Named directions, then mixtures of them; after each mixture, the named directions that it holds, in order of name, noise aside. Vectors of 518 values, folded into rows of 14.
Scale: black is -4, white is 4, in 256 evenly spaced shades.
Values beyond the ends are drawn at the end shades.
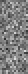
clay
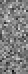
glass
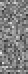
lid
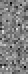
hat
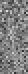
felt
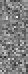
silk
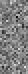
hat, silk.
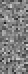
felt, glass, silk.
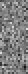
clay, hat, lid.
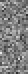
lid.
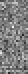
clay, lid.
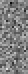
clay, glass, hat.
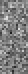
felt, glass, silk.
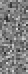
glass, hat, silk.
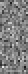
felt, hat, lid.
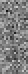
clay, felt.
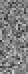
felt, glass, lid.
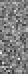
glass, lid.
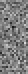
lid, silk.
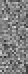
lid, silk.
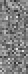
felt, silk.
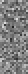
clay, felt, glass.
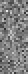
felt.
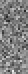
glass.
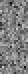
felt, hat.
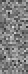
clay, felt, silk.
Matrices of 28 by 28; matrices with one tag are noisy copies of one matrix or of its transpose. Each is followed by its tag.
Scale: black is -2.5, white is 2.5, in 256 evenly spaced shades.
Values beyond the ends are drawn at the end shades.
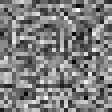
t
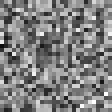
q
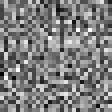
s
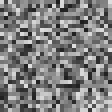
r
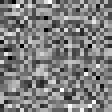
s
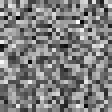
r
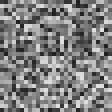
t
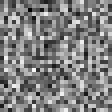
t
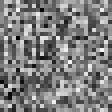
t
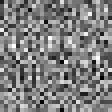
s
